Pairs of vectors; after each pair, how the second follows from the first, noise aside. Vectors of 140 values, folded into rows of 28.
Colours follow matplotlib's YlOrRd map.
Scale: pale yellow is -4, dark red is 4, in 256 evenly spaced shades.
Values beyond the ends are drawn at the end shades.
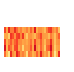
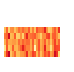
negated.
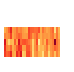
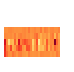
partly zeroed.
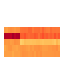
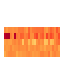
partly zeroed.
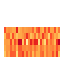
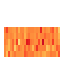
reversed, partly zeroed.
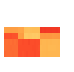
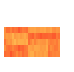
wrapped around, shrunk.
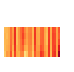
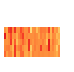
reversed, partly zeroed.
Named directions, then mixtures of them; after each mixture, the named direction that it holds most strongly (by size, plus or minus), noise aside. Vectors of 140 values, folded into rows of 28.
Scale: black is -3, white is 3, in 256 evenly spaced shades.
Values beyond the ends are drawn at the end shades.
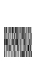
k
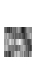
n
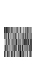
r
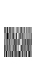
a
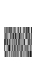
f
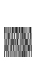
f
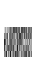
r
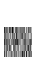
k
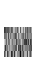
r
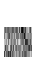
f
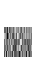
a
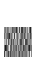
f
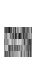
n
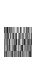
a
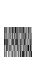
k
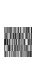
f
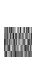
f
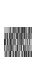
r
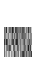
k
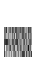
k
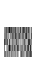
f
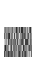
f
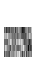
n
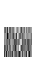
a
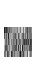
r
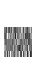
a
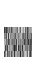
r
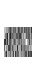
r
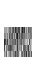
r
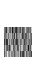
k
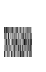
r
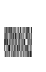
f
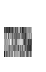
n
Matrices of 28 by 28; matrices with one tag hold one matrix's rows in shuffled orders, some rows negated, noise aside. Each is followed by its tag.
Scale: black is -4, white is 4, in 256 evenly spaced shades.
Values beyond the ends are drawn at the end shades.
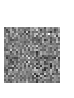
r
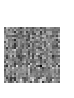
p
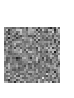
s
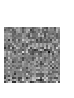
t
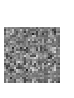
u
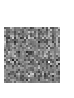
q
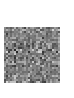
p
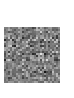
t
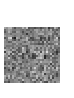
t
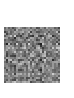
p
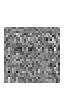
s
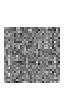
s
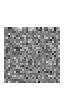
s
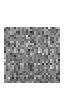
q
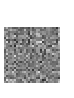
p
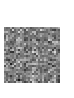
u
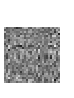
s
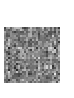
s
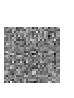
u
